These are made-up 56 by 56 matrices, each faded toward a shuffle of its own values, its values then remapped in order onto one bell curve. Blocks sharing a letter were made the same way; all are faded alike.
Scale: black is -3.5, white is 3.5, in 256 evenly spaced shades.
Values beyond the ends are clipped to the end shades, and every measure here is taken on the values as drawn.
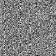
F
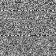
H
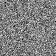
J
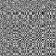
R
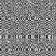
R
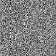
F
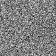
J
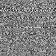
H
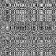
R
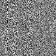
F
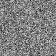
J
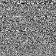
H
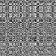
R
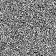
J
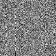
F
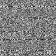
H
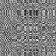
R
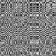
R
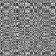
R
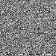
H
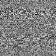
H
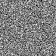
J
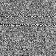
H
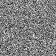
J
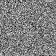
J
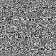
H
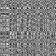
R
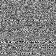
H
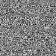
H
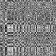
R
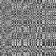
R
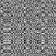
R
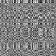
R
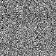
F
